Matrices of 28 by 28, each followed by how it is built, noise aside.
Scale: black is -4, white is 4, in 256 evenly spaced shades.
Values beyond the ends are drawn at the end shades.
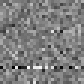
uneven rows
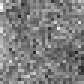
smooth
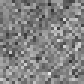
Hankel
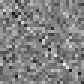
diagonal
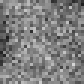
smooth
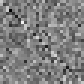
diagonal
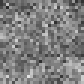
smooth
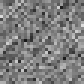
Hankel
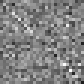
diagonal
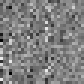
uneven columns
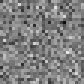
noise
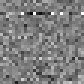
uneven rows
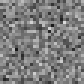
noise
